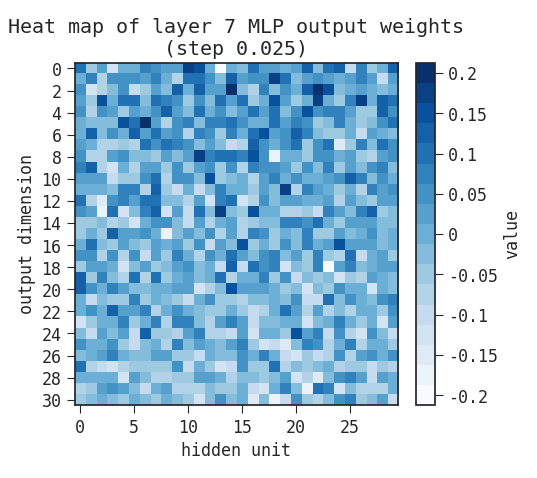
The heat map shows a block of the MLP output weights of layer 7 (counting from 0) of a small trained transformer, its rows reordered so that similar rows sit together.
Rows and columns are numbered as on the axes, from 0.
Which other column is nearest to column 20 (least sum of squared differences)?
6
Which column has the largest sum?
7
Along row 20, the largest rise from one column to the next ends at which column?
14
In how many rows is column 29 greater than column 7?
8
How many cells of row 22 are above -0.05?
20
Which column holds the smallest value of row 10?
3
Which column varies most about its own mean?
16
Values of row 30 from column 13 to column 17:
0.05 -0.025 0 -0.15 -0.025
